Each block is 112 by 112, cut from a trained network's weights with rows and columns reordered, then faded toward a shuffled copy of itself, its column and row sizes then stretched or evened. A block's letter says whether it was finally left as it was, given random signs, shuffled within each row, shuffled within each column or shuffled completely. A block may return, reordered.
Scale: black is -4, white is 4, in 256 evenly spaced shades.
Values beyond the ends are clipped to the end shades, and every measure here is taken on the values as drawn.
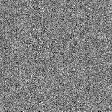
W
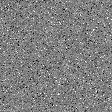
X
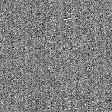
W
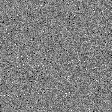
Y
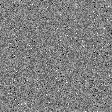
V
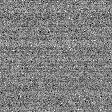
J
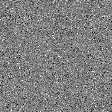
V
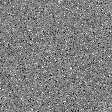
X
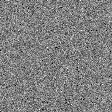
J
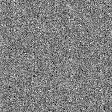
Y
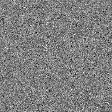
V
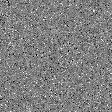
Y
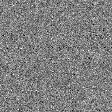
V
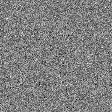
V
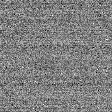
W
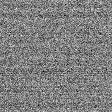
W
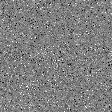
J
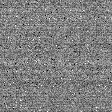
W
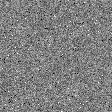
X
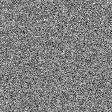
Y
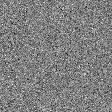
X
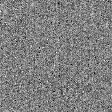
Y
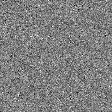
V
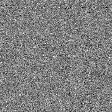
V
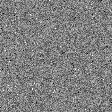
Y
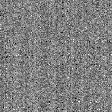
W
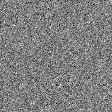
J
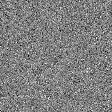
Y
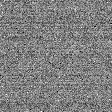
J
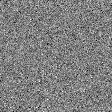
J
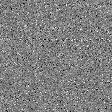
J
